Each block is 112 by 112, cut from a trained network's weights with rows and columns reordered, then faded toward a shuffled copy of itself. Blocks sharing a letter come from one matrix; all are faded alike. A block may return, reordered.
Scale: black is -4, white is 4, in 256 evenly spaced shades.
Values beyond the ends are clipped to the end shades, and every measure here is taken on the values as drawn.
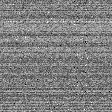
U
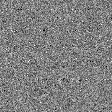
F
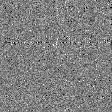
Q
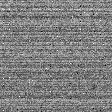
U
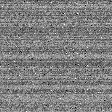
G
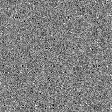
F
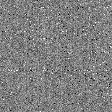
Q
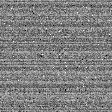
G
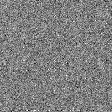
F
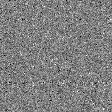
Q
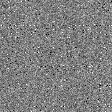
Q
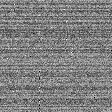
U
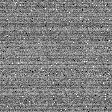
G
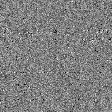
F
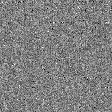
F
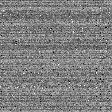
G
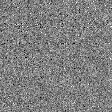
Q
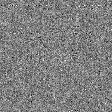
F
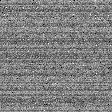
G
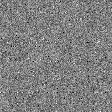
F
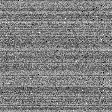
U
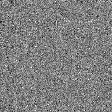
F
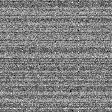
U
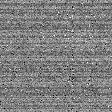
G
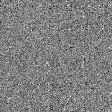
Q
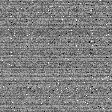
G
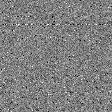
Q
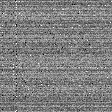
U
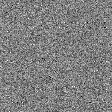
F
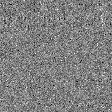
Q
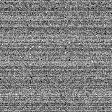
U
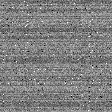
G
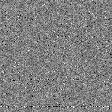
Q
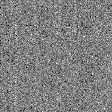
Q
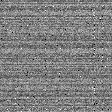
U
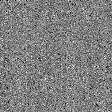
Q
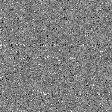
Q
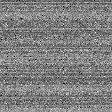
G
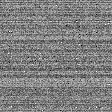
U
